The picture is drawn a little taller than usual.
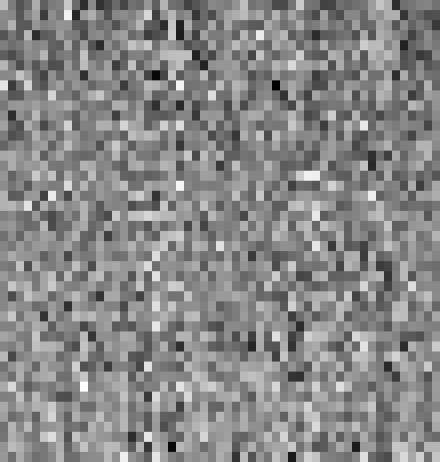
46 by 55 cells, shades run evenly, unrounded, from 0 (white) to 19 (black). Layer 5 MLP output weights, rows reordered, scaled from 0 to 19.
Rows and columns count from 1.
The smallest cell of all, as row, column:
39, 11
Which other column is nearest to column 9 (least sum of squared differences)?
48
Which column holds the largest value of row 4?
23
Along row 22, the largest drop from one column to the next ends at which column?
15
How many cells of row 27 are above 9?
24
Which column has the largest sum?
32
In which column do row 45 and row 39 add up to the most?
22
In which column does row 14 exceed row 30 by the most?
30
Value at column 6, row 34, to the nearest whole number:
11
